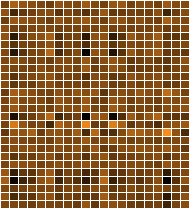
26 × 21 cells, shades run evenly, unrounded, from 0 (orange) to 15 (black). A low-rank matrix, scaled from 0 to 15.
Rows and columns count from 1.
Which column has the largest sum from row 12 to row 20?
12
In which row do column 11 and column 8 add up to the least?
17
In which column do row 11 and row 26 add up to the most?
19
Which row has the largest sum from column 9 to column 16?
23
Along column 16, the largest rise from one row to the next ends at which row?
18
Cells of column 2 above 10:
7
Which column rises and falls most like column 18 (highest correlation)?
6
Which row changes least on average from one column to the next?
4
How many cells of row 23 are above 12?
3
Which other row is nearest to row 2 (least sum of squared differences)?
25
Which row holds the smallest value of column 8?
16
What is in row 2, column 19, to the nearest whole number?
11
